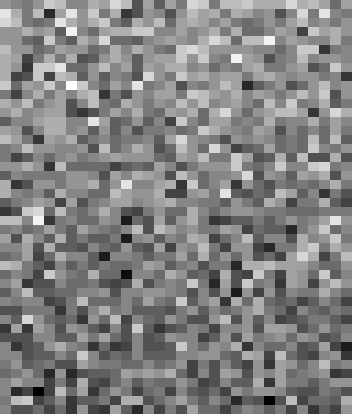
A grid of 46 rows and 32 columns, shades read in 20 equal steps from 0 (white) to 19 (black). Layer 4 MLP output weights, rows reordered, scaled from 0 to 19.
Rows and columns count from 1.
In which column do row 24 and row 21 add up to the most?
2
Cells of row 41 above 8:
25
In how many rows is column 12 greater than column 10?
20
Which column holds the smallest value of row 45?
3
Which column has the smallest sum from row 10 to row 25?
18
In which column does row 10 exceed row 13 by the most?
27
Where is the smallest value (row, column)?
10, 7
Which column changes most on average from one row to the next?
5
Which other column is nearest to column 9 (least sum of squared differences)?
15
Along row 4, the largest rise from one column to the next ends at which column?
8
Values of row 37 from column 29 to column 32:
11 8 11 10
